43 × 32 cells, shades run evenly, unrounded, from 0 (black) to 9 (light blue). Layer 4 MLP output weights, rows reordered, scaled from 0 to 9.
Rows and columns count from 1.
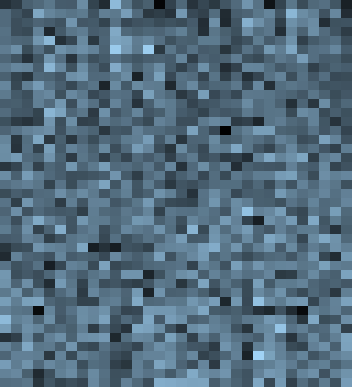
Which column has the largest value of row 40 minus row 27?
24
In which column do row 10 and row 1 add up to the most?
11
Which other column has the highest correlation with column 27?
4
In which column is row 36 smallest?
28
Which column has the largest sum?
26
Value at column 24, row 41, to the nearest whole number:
5
